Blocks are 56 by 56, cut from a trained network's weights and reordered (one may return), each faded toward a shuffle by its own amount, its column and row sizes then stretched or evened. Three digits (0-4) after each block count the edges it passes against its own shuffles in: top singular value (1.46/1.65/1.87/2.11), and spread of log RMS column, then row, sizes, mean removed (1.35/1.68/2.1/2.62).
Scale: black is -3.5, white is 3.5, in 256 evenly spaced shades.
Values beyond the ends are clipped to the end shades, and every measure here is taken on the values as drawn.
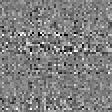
2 2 4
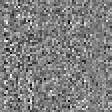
1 3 1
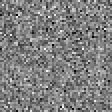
0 0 1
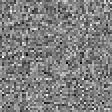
2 1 2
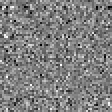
1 1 2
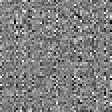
2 4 2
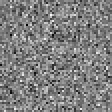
2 2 0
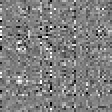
2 4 3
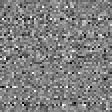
0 0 4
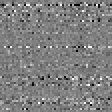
1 0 4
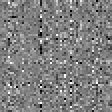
1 4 2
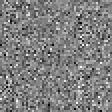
0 3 0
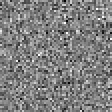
1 2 2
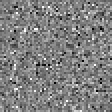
0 1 2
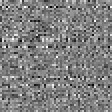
3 1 4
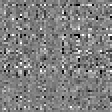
3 4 4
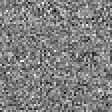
1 0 2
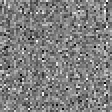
0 3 0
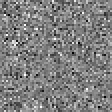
0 2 2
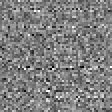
2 0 3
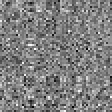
3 1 3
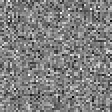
2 1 0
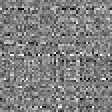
3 1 4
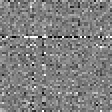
3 2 3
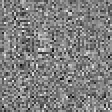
2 2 1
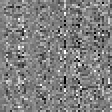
2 4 1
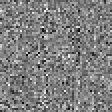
1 2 2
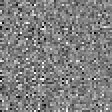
0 3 2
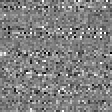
0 1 4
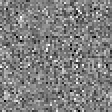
0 2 2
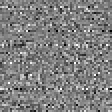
1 0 4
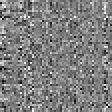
3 4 0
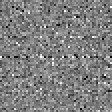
0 0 2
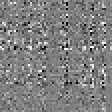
0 4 4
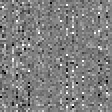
0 4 0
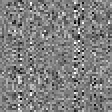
3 4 0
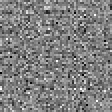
3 2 0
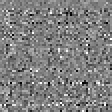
1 2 4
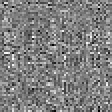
2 3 2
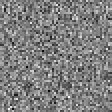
2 0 0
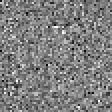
0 0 1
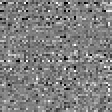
0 2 4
